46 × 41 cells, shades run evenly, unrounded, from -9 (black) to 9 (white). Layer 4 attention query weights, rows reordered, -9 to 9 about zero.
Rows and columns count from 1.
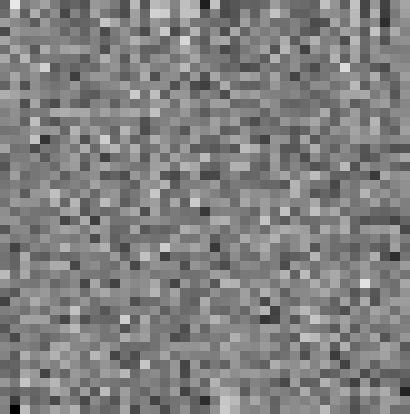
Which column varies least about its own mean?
26
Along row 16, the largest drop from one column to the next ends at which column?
5
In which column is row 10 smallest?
21
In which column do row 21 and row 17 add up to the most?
17
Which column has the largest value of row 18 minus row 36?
28
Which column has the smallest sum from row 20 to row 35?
36
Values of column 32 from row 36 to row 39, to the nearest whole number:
5 0 4 0
